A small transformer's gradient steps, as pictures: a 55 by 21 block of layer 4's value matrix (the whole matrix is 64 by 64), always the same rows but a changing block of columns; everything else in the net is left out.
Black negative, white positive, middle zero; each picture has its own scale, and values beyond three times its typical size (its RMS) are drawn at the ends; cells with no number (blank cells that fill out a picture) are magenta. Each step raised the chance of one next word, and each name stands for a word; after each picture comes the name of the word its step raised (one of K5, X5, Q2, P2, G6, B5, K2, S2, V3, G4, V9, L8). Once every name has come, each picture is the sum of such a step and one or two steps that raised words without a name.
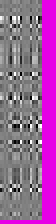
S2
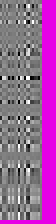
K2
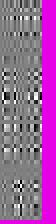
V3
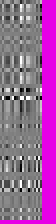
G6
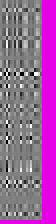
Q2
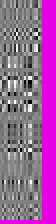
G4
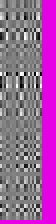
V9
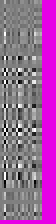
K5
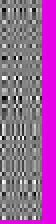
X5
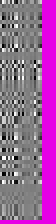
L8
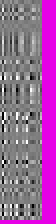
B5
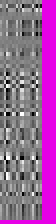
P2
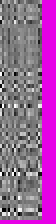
K5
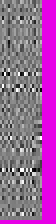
Q2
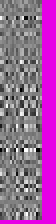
V3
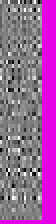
L8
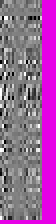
S2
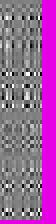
Q2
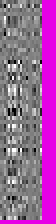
V3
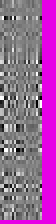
V3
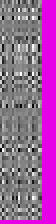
G4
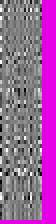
B5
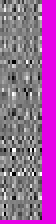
B5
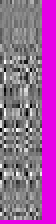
K5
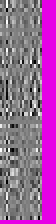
P2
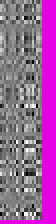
B5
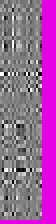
Q2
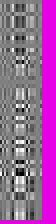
B5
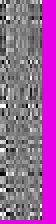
B5
